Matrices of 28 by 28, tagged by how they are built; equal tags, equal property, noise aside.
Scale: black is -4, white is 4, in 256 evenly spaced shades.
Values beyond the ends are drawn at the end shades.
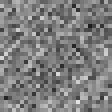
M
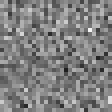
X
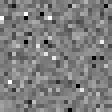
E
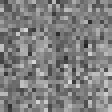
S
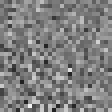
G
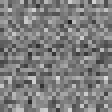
X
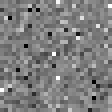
E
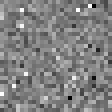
E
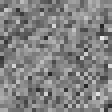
M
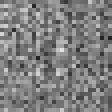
S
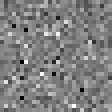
E
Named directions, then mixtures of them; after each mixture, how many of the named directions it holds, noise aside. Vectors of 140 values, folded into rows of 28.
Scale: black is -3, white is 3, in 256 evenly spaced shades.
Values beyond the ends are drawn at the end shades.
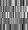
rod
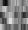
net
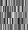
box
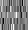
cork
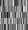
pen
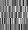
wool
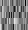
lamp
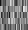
four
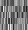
four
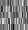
three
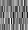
two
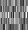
two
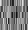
four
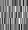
one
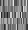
one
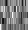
four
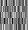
two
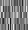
four
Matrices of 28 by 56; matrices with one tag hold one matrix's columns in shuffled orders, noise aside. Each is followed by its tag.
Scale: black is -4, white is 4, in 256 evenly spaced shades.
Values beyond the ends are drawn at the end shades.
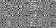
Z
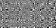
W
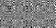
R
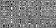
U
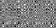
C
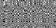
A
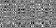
C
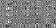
U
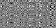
Z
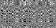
A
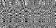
A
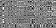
U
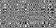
C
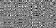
Z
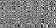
U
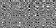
Z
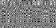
A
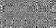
R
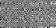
W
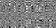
R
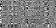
U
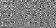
Z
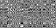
C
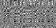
A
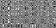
U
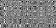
U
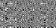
W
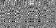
A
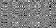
Z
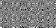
W
